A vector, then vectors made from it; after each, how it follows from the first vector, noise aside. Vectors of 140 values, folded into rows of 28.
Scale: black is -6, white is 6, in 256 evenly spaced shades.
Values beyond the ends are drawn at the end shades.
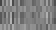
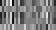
scaled up.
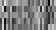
wrapped around, scaled up.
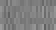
reversed, negated, shrunk.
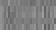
reversed, negated, shrunk.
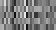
wrapped around, scaled up.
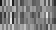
scaled up.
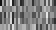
scaled up.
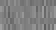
reversed, negated, shrunk.
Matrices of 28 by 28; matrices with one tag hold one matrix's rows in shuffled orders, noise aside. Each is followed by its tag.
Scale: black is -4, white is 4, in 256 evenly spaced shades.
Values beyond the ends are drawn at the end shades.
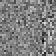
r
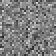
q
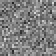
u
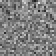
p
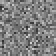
q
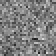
p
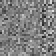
r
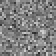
p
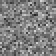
p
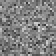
p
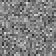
u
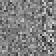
r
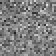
p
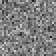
u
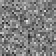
u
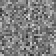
q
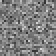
p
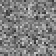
p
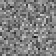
p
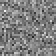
u
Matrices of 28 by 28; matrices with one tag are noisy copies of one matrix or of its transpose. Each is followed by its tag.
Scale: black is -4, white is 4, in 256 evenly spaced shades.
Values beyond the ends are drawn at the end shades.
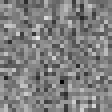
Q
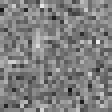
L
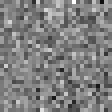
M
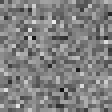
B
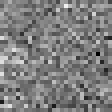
M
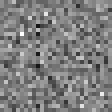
B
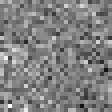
M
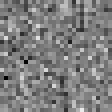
Q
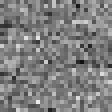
Q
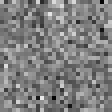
M
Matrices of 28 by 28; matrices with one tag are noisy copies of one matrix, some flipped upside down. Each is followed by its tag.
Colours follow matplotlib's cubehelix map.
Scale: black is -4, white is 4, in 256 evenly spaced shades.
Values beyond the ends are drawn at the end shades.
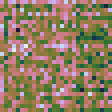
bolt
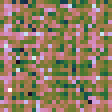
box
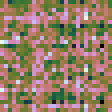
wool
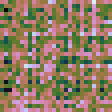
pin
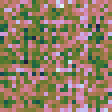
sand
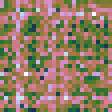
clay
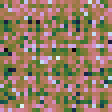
pin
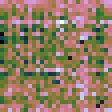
sand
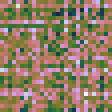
wool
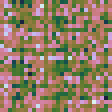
box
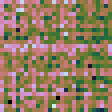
bolt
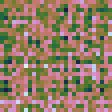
pin
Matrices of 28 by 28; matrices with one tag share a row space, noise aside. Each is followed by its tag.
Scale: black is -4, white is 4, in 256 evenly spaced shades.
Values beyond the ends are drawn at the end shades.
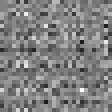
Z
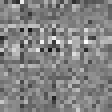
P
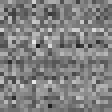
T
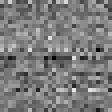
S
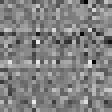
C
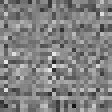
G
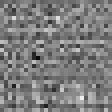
T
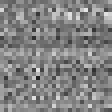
C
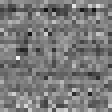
S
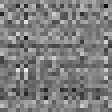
Z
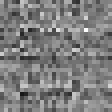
P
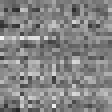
P
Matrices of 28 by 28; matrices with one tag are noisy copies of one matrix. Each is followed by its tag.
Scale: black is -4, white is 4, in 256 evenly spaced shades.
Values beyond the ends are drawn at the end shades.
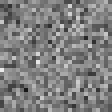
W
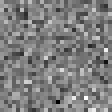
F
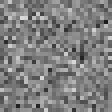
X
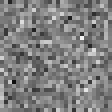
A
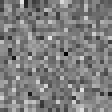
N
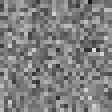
A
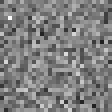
X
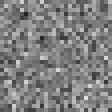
F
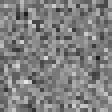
F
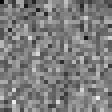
N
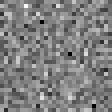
X
